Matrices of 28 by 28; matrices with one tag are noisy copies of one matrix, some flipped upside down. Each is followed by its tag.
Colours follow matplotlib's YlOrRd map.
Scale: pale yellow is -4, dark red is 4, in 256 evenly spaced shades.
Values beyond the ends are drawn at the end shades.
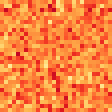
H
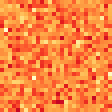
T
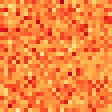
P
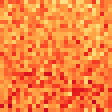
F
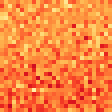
F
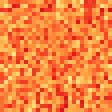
H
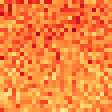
F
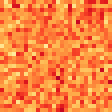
H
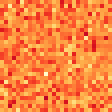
P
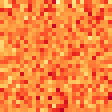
H
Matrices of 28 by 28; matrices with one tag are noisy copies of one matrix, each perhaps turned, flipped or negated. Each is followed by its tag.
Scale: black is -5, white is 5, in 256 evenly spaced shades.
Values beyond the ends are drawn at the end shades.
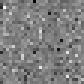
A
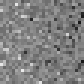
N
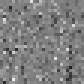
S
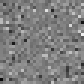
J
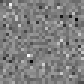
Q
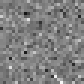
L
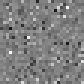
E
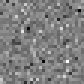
Q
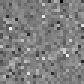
E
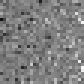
N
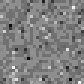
S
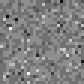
E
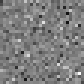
Q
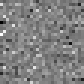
J
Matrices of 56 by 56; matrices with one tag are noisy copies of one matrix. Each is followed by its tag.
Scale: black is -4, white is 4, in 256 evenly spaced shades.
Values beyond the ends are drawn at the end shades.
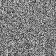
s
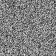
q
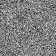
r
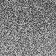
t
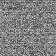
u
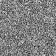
s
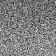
t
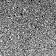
t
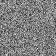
s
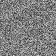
r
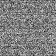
u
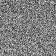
q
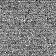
u
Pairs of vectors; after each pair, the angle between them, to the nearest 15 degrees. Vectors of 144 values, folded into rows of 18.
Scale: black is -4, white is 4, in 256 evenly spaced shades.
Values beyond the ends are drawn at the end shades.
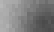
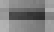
75 degrees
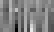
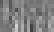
150 degrees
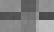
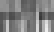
45 degrees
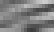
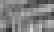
150 degrees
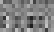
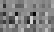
105 degrees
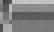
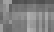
150 degrees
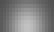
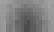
165 degrees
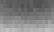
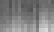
30 degrees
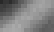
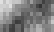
150 degrees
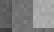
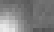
120 degrees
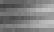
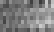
45 degrees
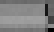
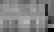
30 degrees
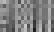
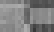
75 degrees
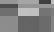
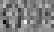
90 degrees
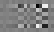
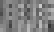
105 degrees
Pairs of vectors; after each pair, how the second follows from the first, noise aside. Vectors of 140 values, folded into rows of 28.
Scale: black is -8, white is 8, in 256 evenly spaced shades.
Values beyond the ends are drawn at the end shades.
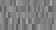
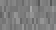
wrapped around, partly zeroed.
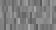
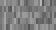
negated.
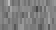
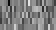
negated, scaled up.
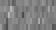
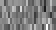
wrapped around, scaled up.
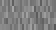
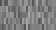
reversed.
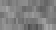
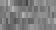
reversed.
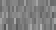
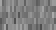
negated.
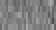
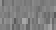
wrapped around, partly zeroed.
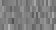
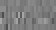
reversed, negated, partly zeroed.
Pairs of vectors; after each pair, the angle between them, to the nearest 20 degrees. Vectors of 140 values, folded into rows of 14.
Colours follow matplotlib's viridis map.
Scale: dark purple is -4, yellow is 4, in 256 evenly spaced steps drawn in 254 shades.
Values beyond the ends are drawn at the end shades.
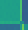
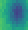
100 degrees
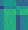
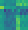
160 degrees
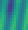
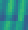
140 degrees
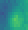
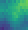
80 degrees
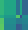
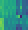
20 degrees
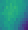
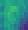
20 degrees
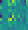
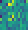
40 degrees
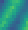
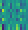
100 degrees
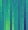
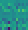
100 degrees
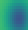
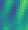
100 degrees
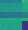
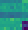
20 degrees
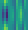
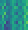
100 degrees
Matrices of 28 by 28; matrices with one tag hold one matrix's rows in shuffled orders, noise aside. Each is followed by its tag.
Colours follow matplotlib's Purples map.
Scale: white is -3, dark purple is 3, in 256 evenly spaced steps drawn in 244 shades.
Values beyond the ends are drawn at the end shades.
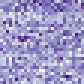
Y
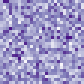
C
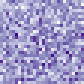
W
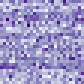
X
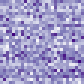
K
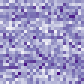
X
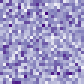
C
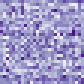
K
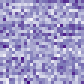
K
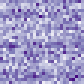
X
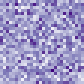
W
